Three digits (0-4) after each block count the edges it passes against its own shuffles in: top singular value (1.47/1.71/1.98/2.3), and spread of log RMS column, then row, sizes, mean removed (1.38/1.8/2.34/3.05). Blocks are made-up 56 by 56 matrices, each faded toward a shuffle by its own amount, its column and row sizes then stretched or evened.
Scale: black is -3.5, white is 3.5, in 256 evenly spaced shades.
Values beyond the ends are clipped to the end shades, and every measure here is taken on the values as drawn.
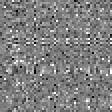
4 2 1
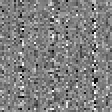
2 4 0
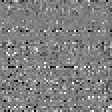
0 1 4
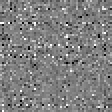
0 1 2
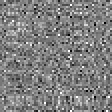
4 1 2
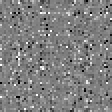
2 2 1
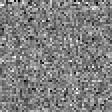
0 0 2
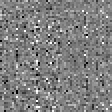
0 3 1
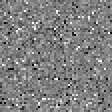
0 0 2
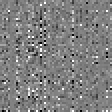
1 4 2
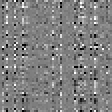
3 4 3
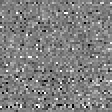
1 0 3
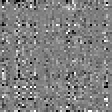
2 4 3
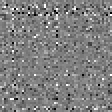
1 2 3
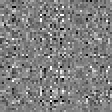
3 3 3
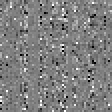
1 4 0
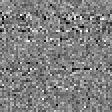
1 0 3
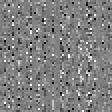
0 4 0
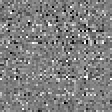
2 1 3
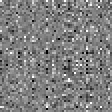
3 3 2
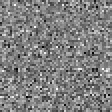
0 0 2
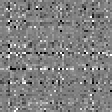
4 2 3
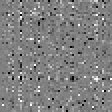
3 3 2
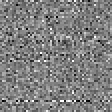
3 0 3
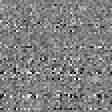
2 1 3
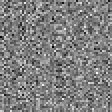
3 1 0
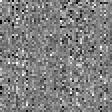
1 4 1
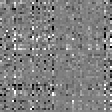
3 4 3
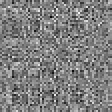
4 2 2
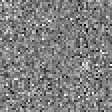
0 1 1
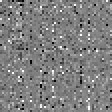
0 3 1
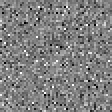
1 0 1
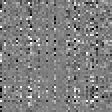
2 4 3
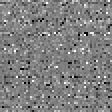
1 0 3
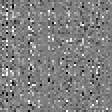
1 4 0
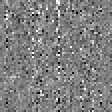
1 3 0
